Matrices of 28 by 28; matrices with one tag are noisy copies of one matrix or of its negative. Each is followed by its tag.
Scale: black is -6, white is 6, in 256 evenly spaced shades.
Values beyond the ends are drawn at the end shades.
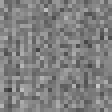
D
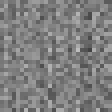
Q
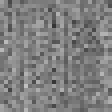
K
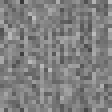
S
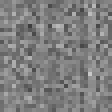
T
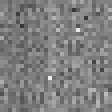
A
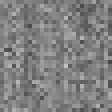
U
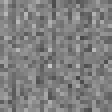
Q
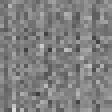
Q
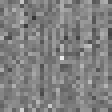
S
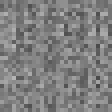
T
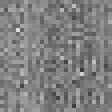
A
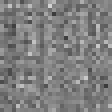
T
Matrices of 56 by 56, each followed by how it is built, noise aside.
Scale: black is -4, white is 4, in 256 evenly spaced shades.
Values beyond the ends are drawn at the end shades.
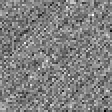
Hankel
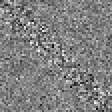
banded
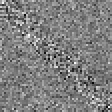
banded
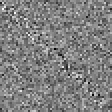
banded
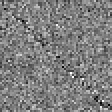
banded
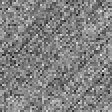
Hankel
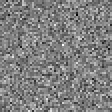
noise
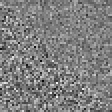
lower triangular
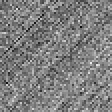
Hankel
